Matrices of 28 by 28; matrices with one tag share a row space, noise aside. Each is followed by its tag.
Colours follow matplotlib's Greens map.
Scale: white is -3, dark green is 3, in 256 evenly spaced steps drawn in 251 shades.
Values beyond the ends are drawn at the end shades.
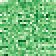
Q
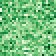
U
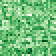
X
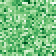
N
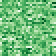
X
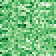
Q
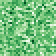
N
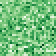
N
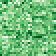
X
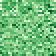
U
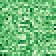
Q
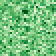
N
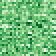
X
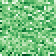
U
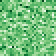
N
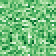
N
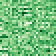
Q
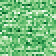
X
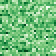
Q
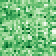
X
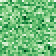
U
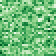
U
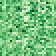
N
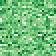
U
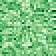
X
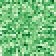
U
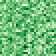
N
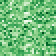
N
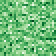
N
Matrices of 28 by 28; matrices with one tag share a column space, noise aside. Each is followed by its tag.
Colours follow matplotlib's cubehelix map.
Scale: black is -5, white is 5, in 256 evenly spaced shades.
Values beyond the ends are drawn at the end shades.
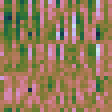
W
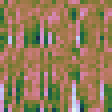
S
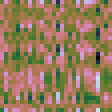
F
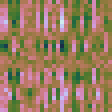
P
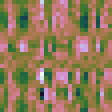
P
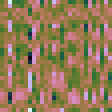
F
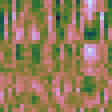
W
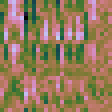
W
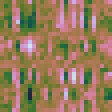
P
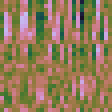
W
